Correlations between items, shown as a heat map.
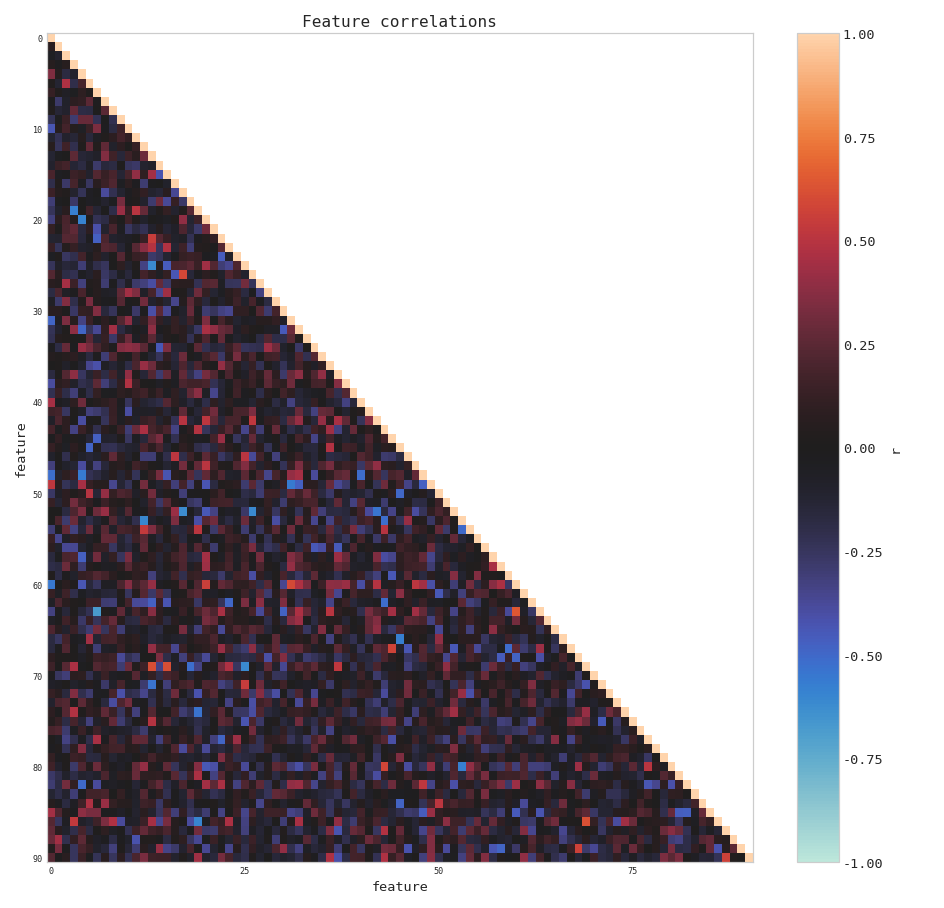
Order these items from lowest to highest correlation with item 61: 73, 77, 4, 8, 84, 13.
84, 13, 8, 4, 77, 73
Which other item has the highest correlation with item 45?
36
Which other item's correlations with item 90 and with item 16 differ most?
43
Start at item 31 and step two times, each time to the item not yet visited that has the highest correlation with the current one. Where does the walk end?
63
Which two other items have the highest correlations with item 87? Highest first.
90, 43
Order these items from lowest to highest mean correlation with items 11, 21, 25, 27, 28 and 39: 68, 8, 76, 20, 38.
68, 76, 8, 38, 20
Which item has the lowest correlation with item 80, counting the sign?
53
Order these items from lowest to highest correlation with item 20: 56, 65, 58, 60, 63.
56, 65, 63, 58, 60
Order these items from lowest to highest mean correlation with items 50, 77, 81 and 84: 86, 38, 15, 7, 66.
38, 86, 15, 66, 7
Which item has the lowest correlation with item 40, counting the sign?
48
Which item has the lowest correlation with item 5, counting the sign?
45
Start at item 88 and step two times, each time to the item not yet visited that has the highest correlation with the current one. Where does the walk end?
89
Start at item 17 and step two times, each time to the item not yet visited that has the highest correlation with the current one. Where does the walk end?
42
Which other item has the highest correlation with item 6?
77
